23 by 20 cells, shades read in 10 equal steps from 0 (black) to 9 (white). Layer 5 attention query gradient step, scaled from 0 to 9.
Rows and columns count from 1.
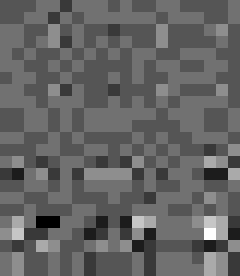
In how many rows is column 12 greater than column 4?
11
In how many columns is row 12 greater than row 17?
4
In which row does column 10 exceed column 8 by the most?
20
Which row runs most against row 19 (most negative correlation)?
21
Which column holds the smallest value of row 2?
5
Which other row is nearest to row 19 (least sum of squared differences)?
14
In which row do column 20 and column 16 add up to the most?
15
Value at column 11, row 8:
3
